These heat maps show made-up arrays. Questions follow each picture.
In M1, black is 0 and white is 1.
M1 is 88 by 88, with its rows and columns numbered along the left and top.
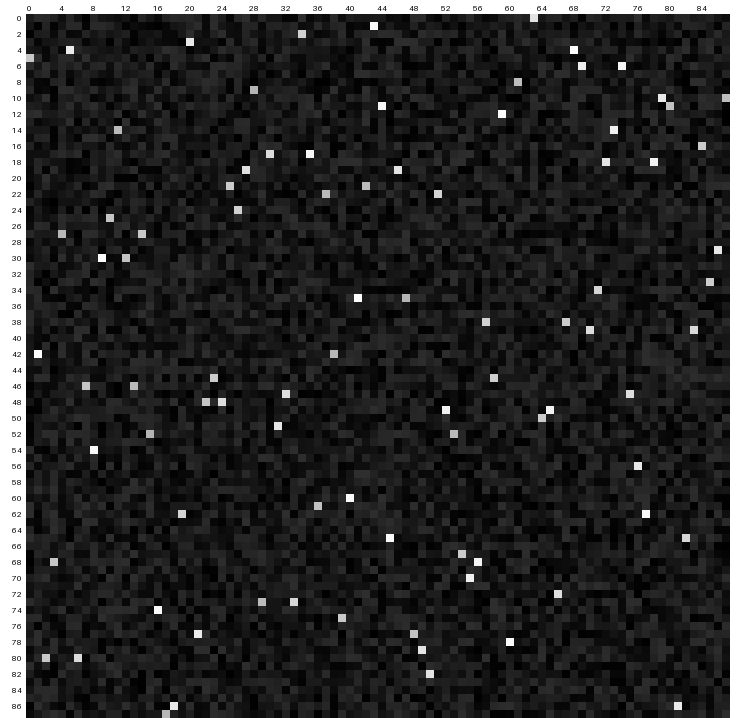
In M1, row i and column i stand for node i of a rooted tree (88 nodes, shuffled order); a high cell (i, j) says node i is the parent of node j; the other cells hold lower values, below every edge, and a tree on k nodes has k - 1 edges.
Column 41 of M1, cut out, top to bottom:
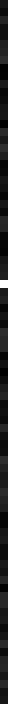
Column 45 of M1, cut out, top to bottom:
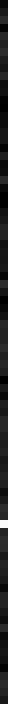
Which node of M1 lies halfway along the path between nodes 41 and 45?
10
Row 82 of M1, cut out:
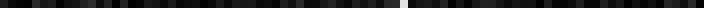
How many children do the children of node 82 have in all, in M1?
1
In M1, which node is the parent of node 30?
17
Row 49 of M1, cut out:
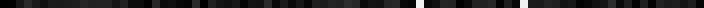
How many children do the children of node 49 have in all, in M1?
4
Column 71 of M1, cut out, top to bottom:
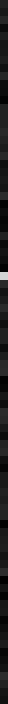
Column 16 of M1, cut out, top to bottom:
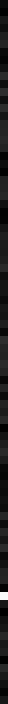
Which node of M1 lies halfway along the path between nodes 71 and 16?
80
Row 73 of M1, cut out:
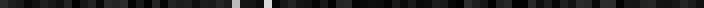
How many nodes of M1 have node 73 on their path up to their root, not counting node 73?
11
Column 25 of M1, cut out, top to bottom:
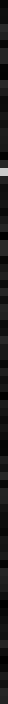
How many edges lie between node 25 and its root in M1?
3
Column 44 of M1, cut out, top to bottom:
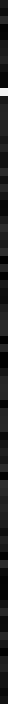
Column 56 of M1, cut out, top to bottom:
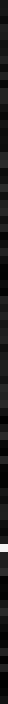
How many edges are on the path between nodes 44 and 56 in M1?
6
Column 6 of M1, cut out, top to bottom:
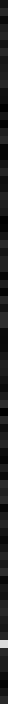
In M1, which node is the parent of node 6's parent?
11
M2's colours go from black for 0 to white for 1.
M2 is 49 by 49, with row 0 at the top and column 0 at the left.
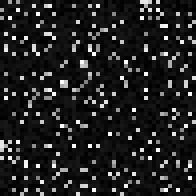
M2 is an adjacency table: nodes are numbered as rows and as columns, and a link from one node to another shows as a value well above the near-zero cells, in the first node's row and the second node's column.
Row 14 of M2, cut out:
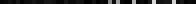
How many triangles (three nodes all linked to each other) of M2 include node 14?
8
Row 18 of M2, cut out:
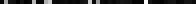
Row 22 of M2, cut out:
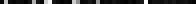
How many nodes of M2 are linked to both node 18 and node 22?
6
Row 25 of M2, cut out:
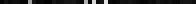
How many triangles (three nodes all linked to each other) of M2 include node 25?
1
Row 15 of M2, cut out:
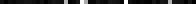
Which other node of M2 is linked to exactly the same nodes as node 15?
node 46
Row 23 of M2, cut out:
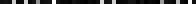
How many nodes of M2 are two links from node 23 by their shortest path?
4
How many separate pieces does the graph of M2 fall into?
3
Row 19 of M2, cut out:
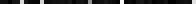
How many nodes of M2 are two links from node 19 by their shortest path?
8
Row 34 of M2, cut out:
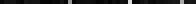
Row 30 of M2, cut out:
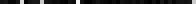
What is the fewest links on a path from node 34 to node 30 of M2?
3
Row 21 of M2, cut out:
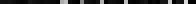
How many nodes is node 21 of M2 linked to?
7
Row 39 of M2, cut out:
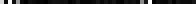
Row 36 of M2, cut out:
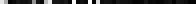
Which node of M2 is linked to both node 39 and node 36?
node 0
